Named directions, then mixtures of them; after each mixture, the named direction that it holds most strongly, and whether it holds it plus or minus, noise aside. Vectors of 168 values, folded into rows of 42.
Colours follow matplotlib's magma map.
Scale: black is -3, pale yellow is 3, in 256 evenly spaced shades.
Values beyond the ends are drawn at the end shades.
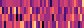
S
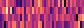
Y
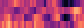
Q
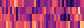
Q, plus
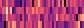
Y, plus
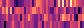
Y, plus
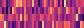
Y, minus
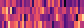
Y, plus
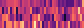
S, plus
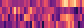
Q, minus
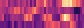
Q, minus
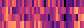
Q, plus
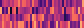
S, plus
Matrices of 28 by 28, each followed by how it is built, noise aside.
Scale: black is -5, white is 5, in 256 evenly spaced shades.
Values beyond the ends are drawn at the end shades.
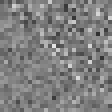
upper triangular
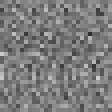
repeating columns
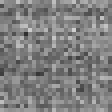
blocks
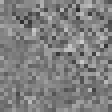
upper triangular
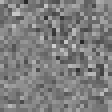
upper triangular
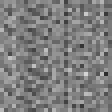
repeating rows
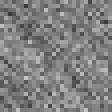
Toeplitz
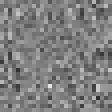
low rank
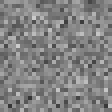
repeating columns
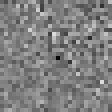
upper triangular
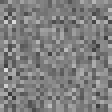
low rank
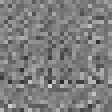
low rank
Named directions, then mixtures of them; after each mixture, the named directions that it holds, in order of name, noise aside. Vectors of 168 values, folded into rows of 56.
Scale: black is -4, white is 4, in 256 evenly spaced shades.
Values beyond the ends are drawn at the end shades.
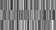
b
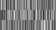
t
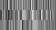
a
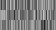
t.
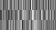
a.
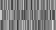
a, b.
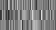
a.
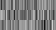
b, t.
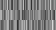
a, b.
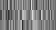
a.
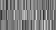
a, t.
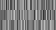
b, t.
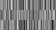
b.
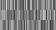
b, t.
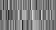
a.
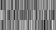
b, t.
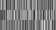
t.
